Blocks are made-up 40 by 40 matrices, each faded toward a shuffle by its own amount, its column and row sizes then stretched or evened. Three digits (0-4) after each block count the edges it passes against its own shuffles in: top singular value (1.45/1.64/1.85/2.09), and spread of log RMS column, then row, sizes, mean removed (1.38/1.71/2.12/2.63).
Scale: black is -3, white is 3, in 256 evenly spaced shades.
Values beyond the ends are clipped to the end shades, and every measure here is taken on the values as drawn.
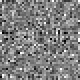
2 0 2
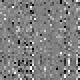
3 4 0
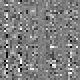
2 4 2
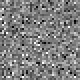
2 1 1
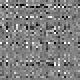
4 3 4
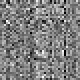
4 2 1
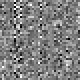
3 4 0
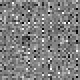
1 4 0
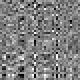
4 3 2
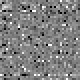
1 1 2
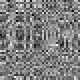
4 1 3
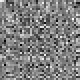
4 2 1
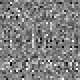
2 1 1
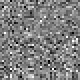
3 1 1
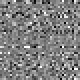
3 0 4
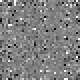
1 2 2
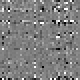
1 3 4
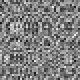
3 0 0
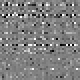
4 0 4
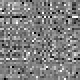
4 0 3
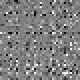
3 3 3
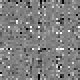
0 4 2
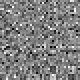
3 0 1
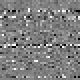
3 0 4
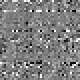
0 3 4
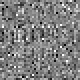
2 1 0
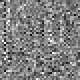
2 1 0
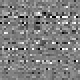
4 0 4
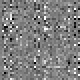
0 4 2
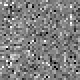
0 1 0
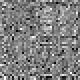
3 1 0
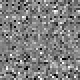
0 2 2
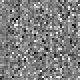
0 2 0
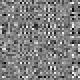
4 3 4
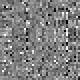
4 3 0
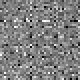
3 1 3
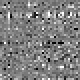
2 3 4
